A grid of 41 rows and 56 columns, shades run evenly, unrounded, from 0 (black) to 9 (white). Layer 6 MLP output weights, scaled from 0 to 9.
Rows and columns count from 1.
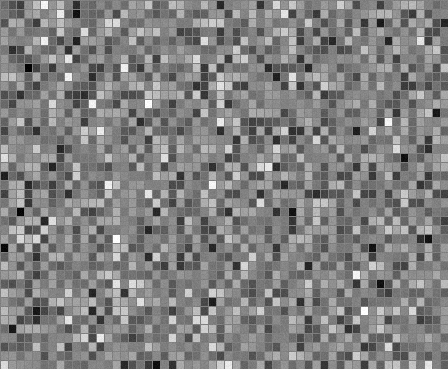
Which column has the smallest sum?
12
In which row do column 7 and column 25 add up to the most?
7
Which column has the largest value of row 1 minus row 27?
6
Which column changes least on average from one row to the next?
42
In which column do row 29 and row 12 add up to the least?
29
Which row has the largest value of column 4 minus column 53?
27
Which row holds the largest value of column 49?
14
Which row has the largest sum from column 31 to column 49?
35
